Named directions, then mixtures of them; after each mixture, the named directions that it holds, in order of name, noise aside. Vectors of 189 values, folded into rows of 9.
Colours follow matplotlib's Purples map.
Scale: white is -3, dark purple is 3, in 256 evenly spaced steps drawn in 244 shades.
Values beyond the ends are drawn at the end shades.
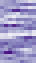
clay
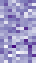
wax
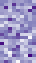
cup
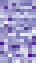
clay, cup, wax.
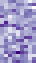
clay, cup, wax.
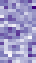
clay, cup, wax.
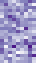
wax.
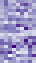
clay, wax.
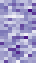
clay, cup, wax.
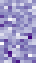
cup.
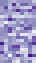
clay, cup, wax.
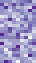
cup.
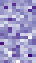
cup.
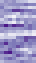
clay.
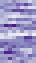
clay.
